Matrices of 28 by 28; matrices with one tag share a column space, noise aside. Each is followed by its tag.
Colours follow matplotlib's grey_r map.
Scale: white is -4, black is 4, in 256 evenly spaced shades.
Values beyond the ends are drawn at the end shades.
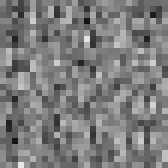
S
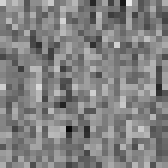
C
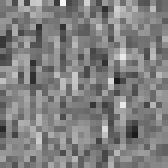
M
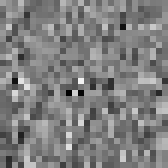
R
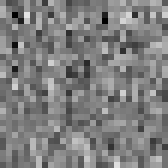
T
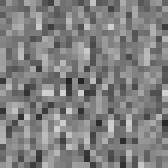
R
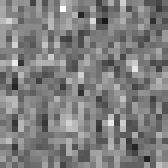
S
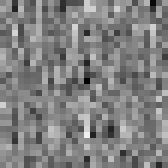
M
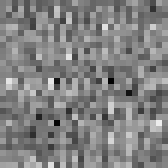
R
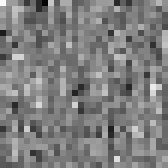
C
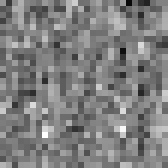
C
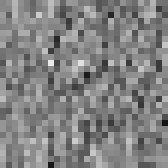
S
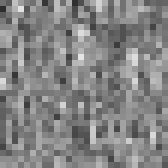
M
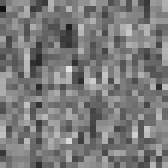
M
